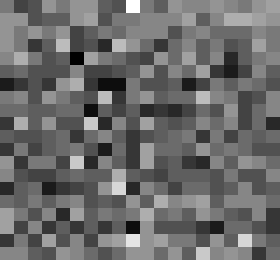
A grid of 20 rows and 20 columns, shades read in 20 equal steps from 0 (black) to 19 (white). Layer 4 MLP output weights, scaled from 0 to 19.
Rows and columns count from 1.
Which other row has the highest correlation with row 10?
12
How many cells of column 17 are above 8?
9
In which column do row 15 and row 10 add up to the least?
1
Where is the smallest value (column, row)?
6, 5
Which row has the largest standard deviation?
19
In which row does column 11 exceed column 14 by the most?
13
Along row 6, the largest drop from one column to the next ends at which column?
16
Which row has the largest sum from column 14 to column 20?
2
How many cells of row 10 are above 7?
9
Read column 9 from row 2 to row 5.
9 8 14 8
